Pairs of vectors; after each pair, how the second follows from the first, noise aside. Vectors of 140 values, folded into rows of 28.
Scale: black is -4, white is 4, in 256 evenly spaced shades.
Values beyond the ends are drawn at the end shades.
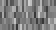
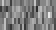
wrapped around.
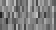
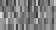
negated.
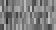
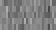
reversed, shrunk.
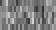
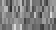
wrapped around, negated.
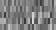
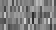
negated.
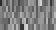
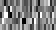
wrapped around, negated, scaled up.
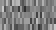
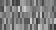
negated.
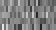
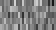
reversed, negated.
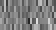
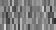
wrapped around, negated.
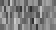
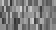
negated.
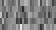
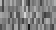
shuffled.
